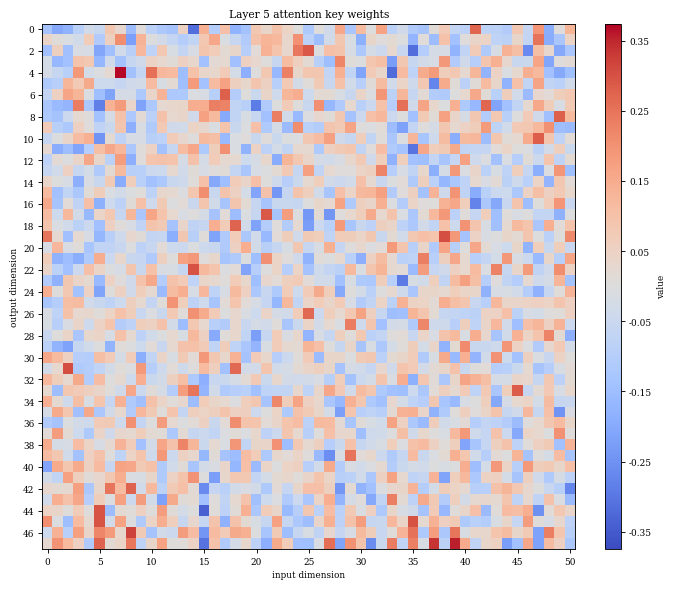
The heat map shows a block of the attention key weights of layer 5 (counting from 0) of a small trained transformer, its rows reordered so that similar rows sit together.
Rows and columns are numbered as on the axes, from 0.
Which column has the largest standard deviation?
5
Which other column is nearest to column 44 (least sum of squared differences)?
13
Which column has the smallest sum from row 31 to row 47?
15
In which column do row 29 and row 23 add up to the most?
40
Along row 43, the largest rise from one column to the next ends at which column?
12
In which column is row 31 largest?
2
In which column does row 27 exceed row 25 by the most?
29
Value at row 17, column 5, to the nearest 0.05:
0.05
